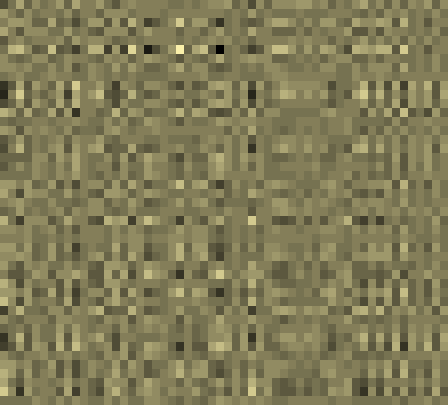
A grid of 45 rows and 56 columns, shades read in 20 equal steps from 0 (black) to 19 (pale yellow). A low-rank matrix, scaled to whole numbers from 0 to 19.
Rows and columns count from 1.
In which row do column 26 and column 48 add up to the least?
25
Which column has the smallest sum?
10
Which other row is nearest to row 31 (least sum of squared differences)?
18
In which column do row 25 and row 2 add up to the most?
32
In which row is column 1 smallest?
11
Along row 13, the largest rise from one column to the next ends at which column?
51
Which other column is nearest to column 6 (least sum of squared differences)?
24
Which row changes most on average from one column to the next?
6
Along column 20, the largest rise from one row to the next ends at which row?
7
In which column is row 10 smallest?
1
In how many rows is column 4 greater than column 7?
16
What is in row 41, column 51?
13
